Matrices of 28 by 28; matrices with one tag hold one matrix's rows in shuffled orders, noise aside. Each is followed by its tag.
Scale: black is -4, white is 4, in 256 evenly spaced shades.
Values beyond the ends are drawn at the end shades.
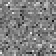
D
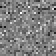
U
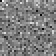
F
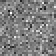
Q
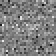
F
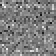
F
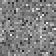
Q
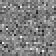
F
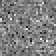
Q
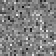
Q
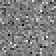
Q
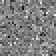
Q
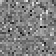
Q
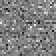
D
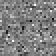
D
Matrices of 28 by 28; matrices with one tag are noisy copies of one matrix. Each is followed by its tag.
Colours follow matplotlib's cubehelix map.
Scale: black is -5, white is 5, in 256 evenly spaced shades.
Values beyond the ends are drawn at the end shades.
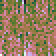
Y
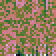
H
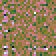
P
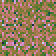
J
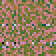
J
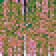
Y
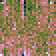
Y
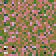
P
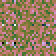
J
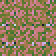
J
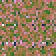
J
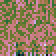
H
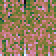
Y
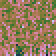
H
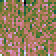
Y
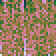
Y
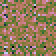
P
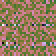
J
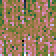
Y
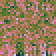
H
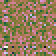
P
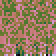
H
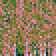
H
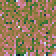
H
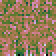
H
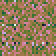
J
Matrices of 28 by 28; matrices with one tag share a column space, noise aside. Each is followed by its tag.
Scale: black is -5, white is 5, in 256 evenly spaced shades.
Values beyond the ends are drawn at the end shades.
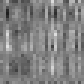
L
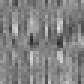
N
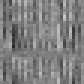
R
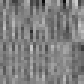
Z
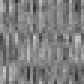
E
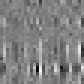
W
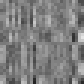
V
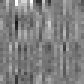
Z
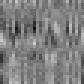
N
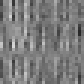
R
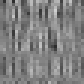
L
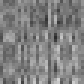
V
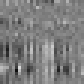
W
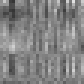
L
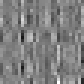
V
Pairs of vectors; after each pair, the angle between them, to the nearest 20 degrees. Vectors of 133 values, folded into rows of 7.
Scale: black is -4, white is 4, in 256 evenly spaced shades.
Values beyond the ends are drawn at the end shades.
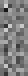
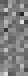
120 degrees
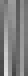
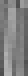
40 degrees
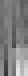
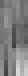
20 degrees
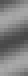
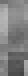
80 degrees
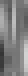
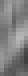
120 degrees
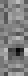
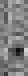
20 degrees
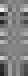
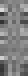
20 degrees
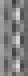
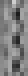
140 degrees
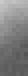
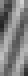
100 degrees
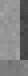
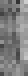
140 degrees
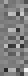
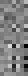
100 degrees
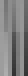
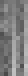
160 degrees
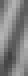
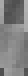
120 degrees
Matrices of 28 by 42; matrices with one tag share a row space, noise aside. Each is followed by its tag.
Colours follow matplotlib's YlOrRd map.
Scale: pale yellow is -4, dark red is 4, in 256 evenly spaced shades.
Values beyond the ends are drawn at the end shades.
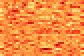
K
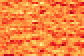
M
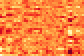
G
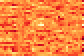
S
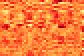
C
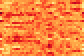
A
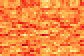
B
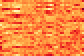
A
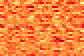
K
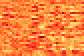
M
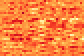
M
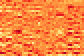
G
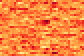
B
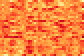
C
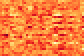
C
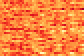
M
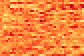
M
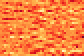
M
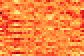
A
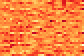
M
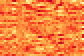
S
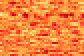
B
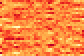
A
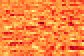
M
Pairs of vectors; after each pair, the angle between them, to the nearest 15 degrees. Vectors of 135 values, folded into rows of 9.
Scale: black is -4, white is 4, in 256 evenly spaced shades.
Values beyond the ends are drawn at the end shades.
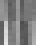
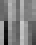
165 degrees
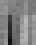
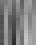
60 degrees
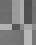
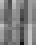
75 degrees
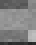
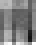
135 degrees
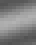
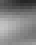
60 degrees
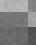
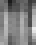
120 degrees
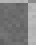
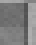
30 degrees
